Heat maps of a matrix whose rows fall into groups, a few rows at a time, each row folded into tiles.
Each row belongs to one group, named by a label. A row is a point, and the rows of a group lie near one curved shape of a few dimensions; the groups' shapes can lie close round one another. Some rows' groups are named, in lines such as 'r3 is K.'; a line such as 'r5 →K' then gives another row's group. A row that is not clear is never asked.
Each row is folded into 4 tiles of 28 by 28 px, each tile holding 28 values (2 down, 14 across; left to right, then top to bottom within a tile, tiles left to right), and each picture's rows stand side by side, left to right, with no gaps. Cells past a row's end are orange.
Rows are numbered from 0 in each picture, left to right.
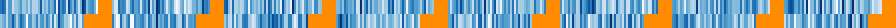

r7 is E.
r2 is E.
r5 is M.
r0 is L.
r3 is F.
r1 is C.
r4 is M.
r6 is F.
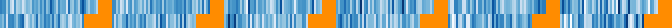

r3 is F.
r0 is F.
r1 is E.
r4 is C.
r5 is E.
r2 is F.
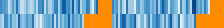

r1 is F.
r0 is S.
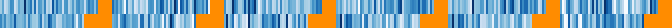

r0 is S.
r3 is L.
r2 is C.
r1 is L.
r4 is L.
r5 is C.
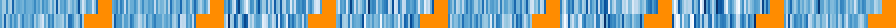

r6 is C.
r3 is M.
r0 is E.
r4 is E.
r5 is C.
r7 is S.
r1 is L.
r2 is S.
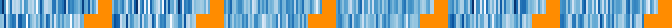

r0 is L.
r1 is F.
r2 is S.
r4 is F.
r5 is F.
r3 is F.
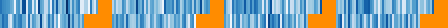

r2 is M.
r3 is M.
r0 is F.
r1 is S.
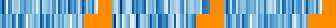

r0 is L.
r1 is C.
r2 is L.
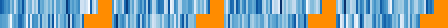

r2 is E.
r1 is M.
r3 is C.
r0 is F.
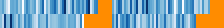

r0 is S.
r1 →S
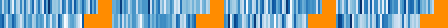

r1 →E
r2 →L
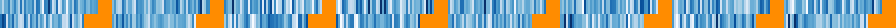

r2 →E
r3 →C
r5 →F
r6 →C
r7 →S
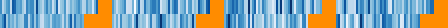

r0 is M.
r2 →F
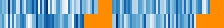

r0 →E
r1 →S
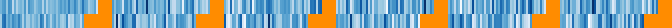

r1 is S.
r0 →L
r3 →S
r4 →F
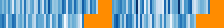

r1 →F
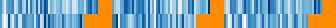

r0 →C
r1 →M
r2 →C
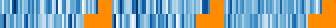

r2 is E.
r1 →C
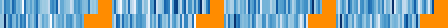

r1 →S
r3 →E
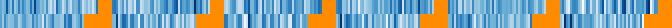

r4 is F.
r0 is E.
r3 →L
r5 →S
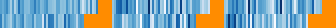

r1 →E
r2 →F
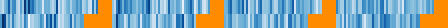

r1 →E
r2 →E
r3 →E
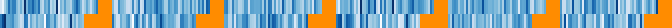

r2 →E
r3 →L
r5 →E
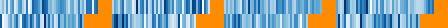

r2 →S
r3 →C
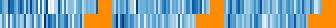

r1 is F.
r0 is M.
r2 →E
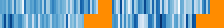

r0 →F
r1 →E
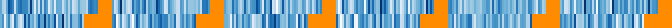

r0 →C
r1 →C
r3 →C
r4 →F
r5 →S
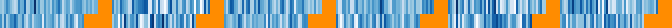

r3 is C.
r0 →S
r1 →M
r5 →M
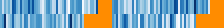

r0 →M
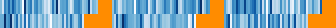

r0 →F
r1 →S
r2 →M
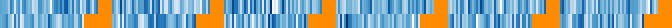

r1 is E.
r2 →M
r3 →S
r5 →F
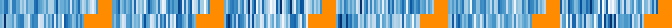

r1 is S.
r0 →S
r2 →F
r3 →F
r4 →F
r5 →M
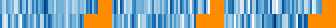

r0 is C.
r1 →L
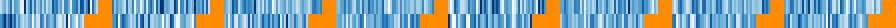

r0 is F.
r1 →L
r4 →C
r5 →E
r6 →C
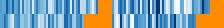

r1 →C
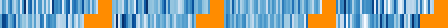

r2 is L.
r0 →F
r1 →S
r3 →E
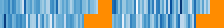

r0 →F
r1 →E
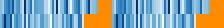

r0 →F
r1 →F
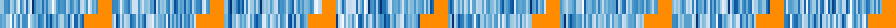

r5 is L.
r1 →S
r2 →E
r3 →C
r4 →L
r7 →L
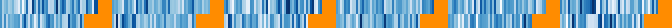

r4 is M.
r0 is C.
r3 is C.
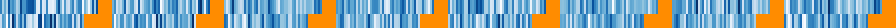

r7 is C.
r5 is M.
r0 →M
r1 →C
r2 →C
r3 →S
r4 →M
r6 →F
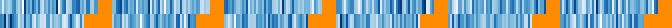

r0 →L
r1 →E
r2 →E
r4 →S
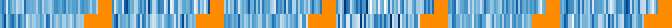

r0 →L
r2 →S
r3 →C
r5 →S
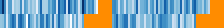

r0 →L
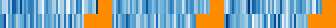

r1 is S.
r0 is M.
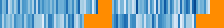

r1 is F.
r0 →E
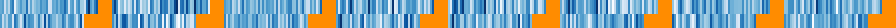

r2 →E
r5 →E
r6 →C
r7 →M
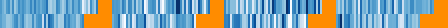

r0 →E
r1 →S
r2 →L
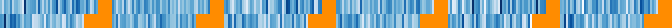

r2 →S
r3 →F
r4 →S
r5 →F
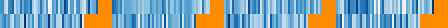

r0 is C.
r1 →F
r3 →M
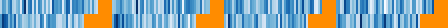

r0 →F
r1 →F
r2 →S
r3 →C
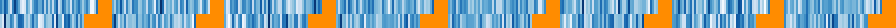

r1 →L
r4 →S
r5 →E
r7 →E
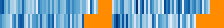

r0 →F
